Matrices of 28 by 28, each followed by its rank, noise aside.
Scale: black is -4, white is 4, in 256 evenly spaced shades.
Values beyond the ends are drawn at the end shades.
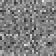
seven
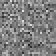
seven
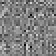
five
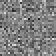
eight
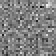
six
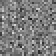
eight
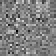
five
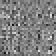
five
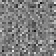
five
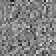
seven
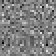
five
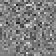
seven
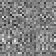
five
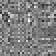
five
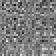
five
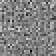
eight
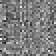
five
